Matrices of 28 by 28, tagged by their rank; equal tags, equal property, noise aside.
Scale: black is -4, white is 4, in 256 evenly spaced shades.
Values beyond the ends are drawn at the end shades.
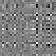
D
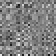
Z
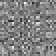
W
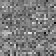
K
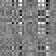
D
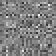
K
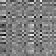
D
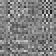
Z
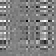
D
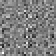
W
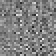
W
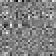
K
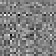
W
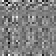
W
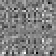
W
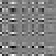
D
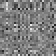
W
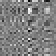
Z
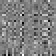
Z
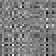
Z
